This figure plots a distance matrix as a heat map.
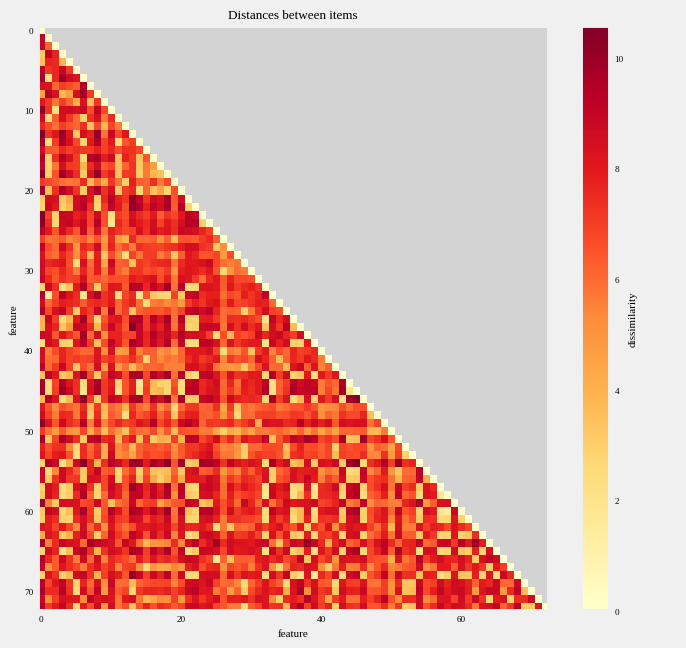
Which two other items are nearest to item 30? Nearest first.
26, 40
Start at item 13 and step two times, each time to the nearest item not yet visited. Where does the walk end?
5
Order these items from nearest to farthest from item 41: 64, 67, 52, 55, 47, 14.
67, 64, 47, 55, 14, 52
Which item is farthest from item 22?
13
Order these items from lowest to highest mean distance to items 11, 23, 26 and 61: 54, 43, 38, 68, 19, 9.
19, 9, 68, 43, 54, 38
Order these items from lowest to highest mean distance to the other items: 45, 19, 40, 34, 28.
19, 28, 40, 34, 45
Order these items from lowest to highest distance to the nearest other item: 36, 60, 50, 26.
60, 36, 26, 50
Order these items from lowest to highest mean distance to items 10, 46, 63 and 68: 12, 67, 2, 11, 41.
2, 12, 41, 67, 11
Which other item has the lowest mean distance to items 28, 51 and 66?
50
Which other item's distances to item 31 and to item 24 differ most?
10
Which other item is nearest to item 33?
1
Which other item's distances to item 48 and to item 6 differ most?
7
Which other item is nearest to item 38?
25
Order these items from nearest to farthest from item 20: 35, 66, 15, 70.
15, 35, 70, 66
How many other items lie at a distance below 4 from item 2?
4
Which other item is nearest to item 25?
66
